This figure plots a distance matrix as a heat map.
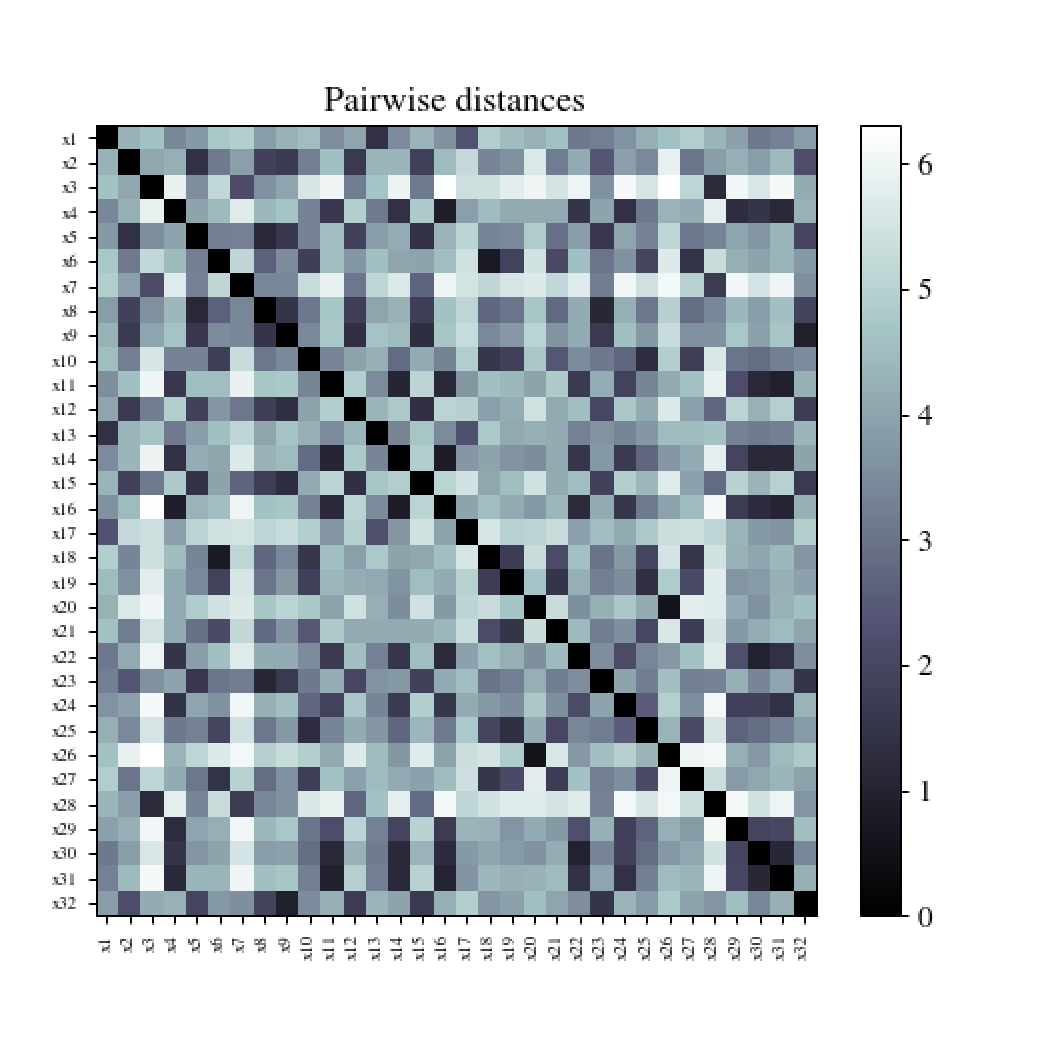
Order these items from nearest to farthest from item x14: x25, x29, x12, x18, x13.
x29, x25, x13, x18, x12
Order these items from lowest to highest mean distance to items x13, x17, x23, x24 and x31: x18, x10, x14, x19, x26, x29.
x14, x29, x10, x19, x18, x26
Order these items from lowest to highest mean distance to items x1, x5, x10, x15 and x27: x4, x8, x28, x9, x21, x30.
x8, x9, x21, x30, x4, x28
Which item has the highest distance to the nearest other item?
x17
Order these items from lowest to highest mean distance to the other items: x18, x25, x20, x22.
x25, x22, x18, x20
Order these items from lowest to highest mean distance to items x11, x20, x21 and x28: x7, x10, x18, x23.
x23, x10, x18, x7
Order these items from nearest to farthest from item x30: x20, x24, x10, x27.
x24, x10, x20, x27
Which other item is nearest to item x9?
x32
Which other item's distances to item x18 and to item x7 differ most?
x6
